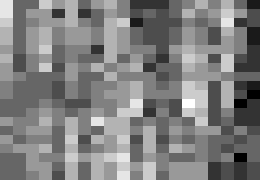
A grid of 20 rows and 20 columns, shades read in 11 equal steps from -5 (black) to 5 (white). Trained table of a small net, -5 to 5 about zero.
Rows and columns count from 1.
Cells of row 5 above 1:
3
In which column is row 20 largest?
10
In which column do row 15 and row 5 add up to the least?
20
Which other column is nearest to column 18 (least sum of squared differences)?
1
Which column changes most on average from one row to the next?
19
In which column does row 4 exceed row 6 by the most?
8
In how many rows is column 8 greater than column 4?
7
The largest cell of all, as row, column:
12, 15
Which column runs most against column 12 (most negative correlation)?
18
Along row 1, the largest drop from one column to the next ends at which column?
2
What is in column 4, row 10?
-1
